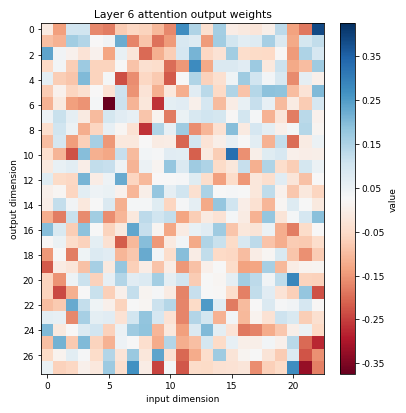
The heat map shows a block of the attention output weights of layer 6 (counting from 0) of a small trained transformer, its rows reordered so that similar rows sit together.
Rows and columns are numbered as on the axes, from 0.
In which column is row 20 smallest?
1
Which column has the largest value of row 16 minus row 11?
7
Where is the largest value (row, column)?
0, 22
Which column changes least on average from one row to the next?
8
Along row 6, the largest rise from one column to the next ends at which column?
6
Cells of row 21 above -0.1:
18
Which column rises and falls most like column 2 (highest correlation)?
14
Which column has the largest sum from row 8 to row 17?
15
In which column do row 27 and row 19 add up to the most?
20
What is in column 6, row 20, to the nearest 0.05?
0.15
